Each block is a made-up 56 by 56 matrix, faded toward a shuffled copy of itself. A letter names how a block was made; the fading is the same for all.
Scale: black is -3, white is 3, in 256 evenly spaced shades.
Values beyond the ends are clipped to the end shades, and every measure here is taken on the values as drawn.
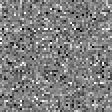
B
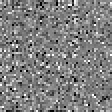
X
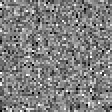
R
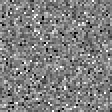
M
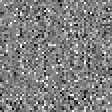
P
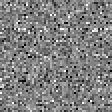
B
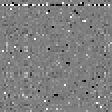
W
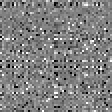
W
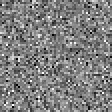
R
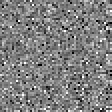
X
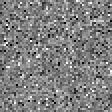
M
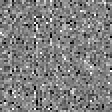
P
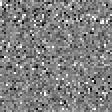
B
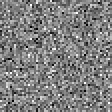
R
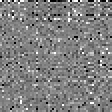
W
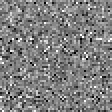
B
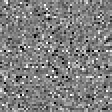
B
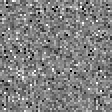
M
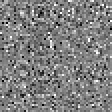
X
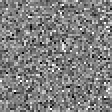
R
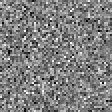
R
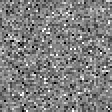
M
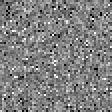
M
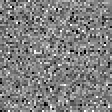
B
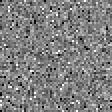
M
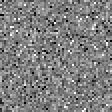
M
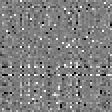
W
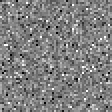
M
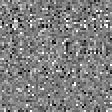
P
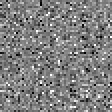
P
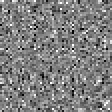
P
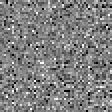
P
